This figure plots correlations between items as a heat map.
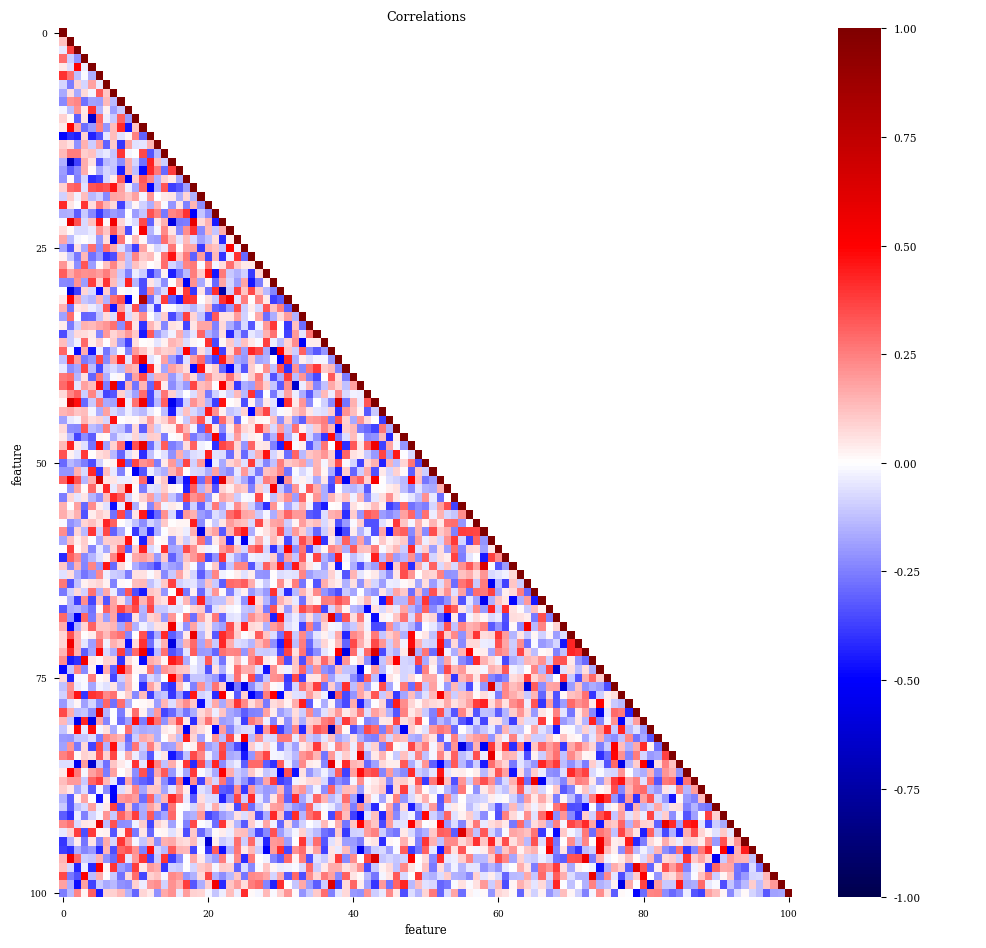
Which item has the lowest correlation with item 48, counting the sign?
9
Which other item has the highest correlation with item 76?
59
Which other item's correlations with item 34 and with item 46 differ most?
78
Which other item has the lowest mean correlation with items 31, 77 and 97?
89
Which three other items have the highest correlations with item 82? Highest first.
25, 17, 23
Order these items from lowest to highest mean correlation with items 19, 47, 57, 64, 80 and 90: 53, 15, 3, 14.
14, 53, 3, 15
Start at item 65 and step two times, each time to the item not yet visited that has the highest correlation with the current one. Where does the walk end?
52
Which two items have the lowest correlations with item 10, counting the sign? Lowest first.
4, 51
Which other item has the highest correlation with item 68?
37
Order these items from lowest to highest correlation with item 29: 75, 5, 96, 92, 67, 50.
96, 50, 92, 5, 75, 67
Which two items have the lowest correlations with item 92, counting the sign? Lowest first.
95, 74
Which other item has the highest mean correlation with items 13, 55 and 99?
21
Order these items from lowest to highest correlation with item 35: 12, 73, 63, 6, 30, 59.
63, 30, 73, 6, 12, 59
